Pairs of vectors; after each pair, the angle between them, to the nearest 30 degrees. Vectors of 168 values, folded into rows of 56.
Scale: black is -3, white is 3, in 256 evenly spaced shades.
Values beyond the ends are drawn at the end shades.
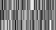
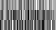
90 degrees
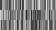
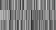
30 degrees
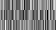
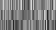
60 degrees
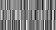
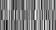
120 degrees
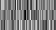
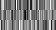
30 degrees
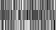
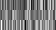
90 degrees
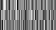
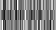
150 degrees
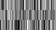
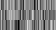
30 degrees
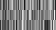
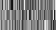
150 degrees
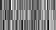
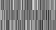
90 degrees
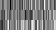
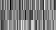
30 degrees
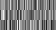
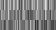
60 degrees
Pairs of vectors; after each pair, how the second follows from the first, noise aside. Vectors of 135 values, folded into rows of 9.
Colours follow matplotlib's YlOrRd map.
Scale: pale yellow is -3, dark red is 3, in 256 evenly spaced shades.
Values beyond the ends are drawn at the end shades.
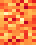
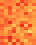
reversed, shrunk.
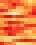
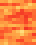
reversed, shrunk.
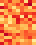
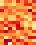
reversed.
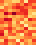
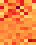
wrapped around, negated, partly zeroed.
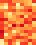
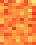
reversed, shrunk.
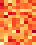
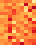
wrapped around, negated, partly zeroed.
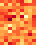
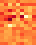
partly zeroed.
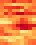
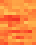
reversed, shrunk.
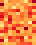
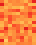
shrunk.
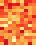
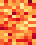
reversed.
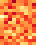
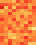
reversed, shrunk.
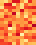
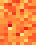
shrunk.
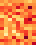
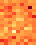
partly zeroed.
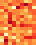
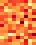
wrapped around, negated.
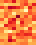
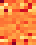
wrapped around, negated, partly zeroed.
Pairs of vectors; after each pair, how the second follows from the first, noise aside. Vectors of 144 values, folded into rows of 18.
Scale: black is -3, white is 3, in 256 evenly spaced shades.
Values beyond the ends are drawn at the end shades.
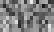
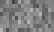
wrapped around, shrunk.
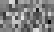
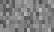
wrapped around, negated, shrunk.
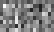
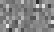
wrapped around, negated, partly zeroed.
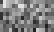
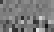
partly zeroed.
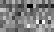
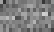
wrapped around, negated, shrunk.
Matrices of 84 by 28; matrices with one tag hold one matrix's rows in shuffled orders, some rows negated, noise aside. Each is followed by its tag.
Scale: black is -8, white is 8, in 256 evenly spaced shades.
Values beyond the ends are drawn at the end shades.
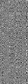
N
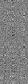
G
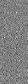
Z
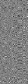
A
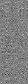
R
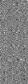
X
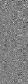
A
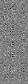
G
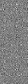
Z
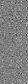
N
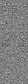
R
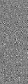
Z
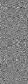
X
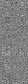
R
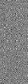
Z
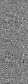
R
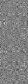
X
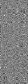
X
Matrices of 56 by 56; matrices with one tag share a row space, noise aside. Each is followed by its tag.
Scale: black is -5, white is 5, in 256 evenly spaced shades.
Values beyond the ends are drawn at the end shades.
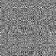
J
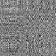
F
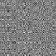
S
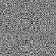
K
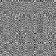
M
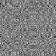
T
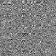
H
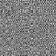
K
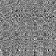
M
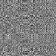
K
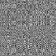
S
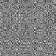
M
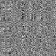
H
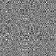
K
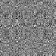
M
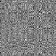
J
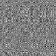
K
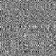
T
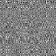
K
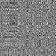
F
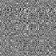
T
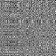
F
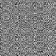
M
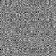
T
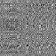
F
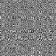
J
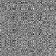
J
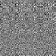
M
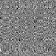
M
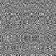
T
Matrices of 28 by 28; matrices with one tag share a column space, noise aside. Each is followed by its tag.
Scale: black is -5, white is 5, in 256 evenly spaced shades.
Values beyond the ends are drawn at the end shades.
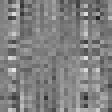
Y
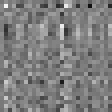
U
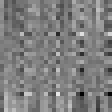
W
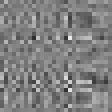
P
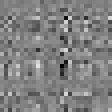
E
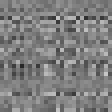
E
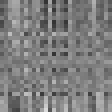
W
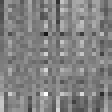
W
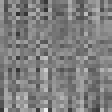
Y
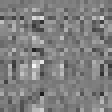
E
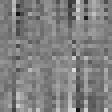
Y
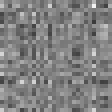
U
